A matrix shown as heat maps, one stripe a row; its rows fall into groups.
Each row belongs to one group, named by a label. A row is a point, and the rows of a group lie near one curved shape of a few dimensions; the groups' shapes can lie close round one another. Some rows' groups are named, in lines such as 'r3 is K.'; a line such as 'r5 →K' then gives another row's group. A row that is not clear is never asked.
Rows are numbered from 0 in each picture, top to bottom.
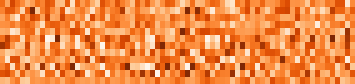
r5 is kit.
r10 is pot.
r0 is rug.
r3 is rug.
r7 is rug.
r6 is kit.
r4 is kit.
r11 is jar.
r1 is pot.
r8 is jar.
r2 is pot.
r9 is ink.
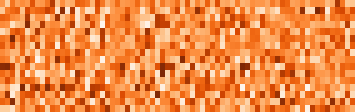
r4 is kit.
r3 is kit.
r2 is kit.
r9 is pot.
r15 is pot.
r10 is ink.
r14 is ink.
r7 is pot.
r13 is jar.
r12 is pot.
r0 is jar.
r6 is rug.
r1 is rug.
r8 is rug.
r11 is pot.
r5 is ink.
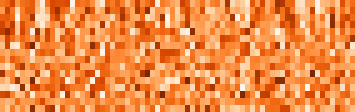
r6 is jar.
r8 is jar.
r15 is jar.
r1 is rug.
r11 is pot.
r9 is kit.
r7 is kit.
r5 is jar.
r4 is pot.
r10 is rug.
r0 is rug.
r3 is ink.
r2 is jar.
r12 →pot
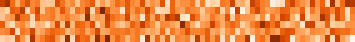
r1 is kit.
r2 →kit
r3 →rug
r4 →jar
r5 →jar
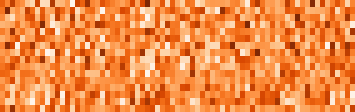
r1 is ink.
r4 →rug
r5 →kit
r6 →jar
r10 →ink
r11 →jar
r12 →pot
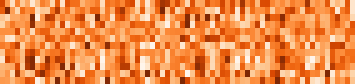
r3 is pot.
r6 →pot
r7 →rug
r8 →rug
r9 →rug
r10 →jar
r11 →rug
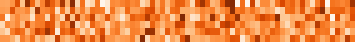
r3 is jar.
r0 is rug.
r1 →rug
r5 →kit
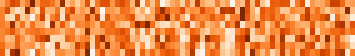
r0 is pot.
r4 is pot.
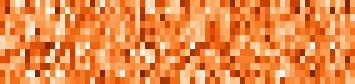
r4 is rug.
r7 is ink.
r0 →kit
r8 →kit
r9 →jar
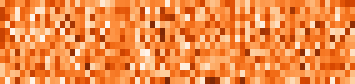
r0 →rug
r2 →pot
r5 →ink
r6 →kit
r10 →pot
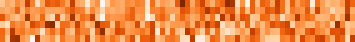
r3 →jar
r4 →ink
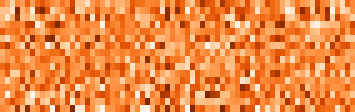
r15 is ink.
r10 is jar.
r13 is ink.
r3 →rug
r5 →jar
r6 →kit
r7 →pot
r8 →jar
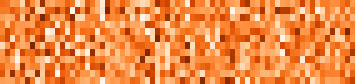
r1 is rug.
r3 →rug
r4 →kit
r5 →jar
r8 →kit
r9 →pot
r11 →rug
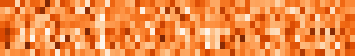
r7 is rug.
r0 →pot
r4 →kit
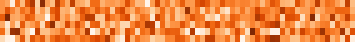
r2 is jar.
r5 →pot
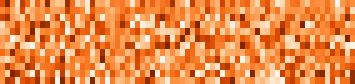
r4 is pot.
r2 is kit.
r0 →pot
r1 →pot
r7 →ink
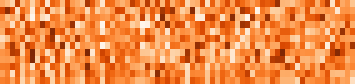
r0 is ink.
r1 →pot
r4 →rug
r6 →rug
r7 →pot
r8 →pot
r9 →kit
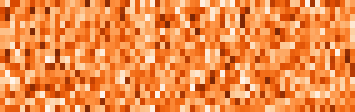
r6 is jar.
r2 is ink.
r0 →pot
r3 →ink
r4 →pot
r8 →kit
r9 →rug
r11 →pot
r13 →rug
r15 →kit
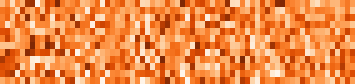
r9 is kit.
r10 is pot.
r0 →rug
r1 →pot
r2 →ink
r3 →ink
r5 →pot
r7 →ink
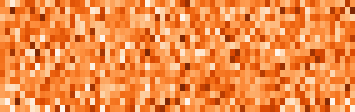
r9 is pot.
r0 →kit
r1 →ink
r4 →jar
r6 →pot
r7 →rug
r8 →rug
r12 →kit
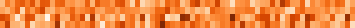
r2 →kit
